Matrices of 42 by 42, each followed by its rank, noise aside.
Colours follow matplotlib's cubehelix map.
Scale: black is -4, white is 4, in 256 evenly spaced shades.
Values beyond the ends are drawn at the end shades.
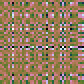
one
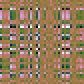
one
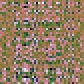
four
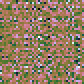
six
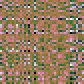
two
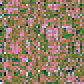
six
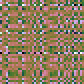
two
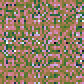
four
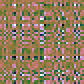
two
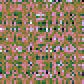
four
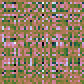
three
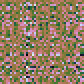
four
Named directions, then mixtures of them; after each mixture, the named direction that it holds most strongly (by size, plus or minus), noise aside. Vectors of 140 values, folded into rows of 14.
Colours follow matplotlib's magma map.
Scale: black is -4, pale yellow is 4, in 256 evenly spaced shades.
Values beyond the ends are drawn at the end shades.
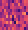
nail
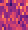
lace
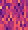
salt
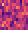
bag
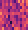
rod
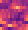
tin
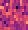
bag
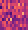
salt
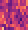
lace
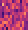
bag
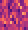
nail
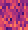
salt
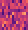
nail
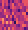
nail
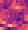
tin
